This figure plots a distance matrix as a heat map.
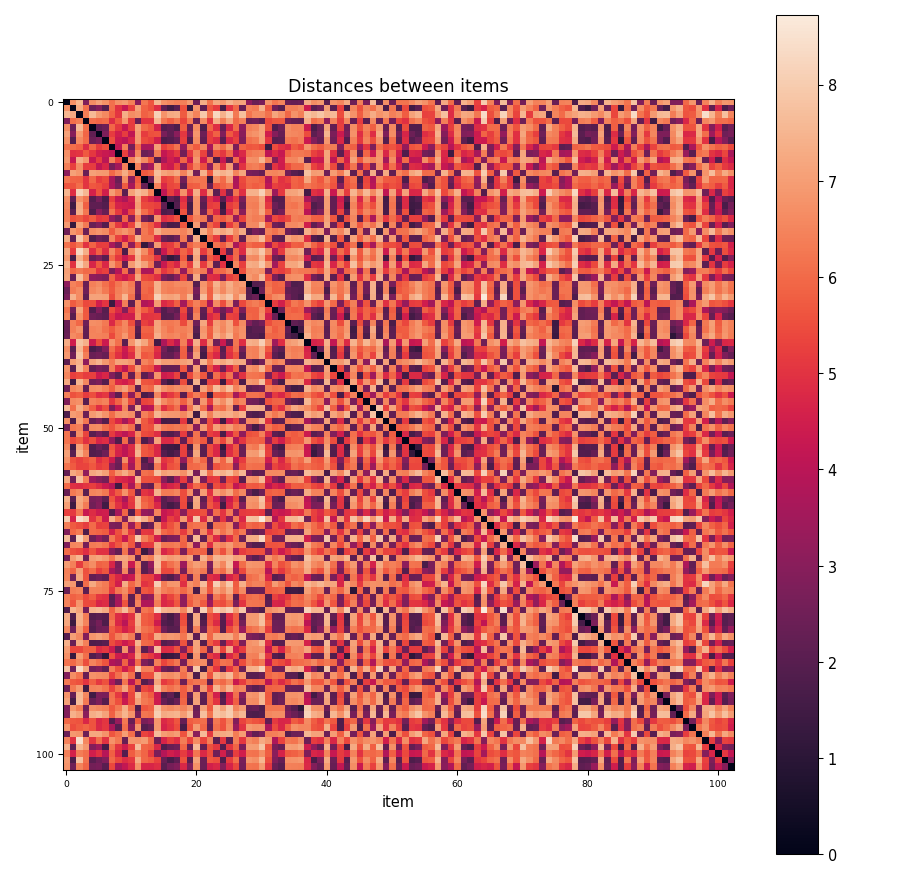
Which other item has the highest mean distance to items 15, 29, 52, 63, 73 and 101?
2
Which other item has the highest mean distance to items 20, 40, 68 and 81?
64
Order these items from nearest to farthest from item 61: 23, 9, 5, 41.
41, 5, 9, 23
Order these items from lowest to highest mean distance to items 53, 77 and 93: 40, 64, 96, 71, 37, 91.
91, 96, 40, 71, 37, 64
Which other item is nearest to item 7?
31
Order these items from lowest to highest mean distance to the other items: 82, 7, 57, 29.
7, 29, 82, 57
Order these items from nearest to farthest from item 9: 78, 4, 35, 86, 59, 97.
4, 59, 86, 35, 97, 78
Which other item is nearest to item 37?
14
